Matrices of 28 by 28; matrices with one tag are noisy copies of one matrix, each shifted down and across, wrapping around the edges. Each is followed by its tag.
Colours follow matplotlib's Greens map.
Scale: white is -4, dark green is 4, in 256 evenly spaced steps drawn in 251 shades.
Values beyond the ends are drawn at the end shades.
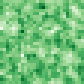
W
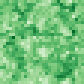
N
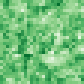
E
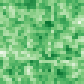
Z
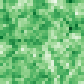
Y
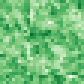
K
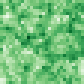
Y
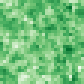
Z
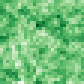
Y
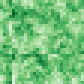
K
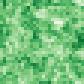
N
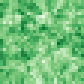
Y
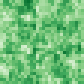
N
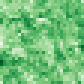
K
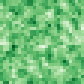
W
